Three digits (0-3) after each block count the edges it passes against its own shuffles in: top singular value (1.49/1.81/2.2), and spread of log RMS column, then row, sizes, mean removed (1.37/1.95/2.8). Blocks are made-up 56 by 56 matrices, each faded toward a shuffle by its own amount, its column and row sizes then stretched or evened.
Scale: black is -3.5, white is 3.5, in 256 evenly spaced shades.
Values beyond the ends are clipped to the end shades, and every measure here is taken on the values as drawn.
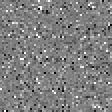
1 0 1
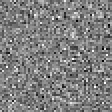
1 0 0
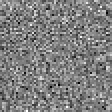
2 0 0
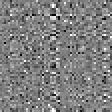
3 2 1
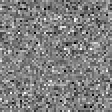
0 0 2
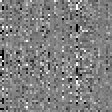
1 3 1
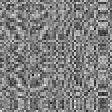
3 2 0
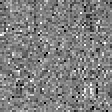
2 1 0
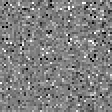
0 1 1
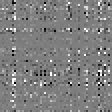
2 3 3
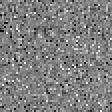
0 0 0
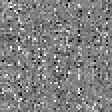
1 2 0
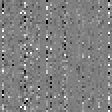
0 3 0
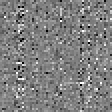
0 3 1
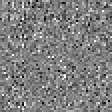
2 1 1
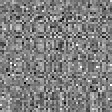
3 0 1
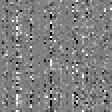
2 3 0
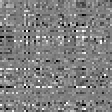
3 1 3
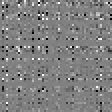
0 3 3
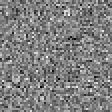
2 0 1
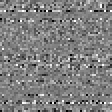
1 0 3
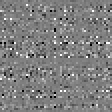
1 2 3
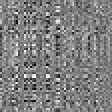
3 3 2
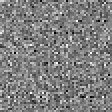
1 1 2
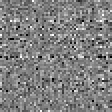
2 1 2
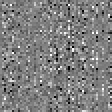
0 3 1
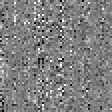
1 3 1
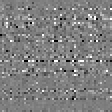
2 1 3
